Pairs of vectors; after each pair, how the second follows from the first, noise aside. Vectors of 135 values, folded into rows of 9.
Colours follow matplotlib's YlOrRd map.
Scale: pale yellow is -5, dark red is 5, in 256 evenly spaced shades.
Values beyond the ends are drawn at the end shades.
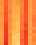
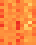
wrapped around, partly zeroed.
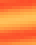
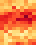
negated, scaled up.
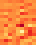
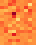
reversed, negated, partly zeroed.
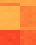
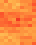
wrapped around, shrunk.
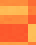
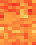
wrapped around, partly zeroed.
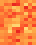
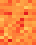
reversed, negated, partly zeroed.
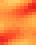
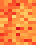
shuffled.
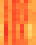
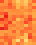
wrapped around, partly zeroed.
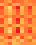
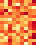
wrapped around, negated, scaled up.
